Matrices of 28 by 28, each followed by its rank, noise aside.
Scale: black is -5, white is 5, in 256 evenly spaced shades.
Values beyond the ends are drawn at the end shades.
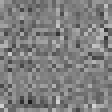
five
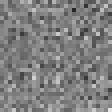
eight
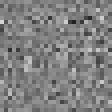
six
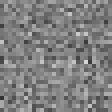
seven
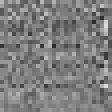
five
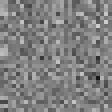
four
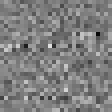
five
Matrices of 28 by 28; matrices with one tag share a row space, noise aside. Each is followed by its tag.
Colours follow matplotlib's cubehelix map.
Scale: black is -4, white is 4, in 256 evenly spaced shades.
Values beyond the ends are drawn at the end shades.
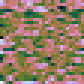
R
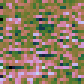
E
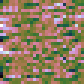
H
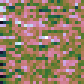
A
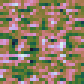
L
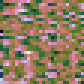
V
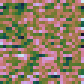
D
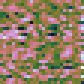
D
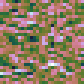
L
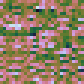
E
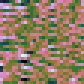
V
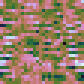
H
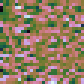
V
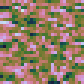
L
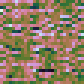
E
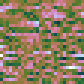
H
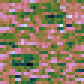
L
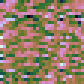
R
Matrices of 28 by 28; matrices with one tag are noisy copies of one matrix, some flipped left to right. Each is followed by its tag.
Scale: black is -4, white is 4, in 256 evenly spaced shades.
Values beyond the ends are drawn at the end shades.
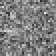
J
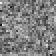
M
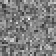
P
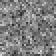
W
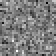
P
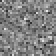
P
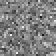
W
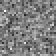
M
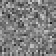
J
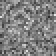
J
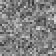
M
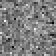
J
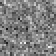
P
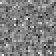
P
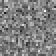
P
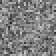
M
